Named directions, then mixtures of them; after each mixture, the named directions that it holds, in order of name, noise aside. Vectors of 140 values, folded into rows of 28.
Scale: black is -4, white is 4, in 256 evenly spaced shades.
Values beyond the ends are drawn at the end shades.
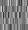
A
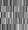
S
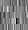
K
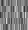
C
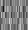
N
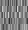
A, N.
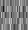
N.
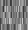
N, S.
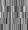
C, N.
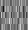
N.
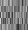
S.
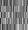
S.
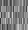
S.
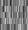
N, S.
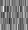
N.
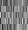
S.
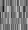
C, N.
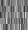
C.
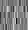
C, K.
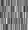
C.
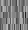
C, K.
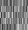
S.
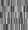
C.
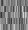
C, N.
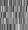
A, S.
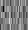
N.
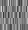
A.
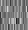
K, N.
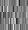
A, K.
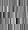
A, K.
